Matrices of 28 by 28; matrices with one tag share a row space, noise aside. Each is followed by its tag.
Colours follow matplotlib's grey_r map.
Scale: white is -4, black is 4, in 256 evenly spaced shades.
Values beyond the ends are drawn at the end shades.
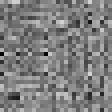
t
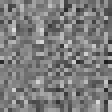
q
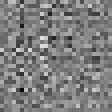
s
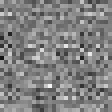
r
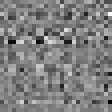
q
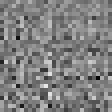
s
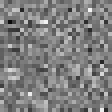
t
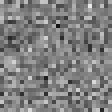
t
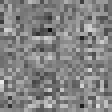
r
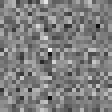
s
